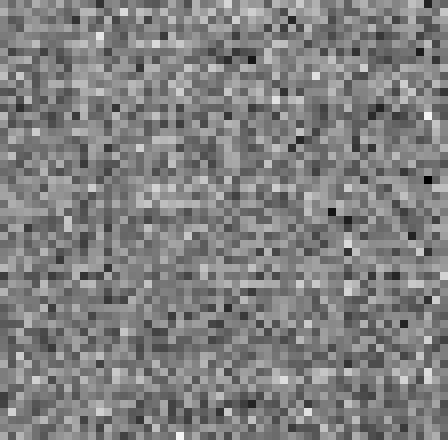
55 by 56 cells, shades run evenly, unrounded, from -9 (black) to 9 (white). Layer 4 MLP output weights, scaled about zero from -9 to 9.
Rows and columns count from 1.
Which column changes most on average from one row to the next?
29
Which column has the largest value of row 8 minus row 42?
34
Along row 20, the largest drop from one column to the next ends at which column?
3
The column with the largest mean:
22
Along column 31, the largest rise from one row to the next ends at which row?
38
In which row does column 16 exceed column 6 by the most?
42
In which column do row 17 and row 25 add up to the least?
36
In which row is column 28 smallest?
52
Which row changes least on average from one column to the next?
33
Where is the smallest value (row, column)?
23, 54
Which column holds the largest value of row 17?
5
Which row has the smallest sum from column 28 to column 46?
51
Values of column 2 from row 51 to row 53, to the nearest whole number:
0 6 -1
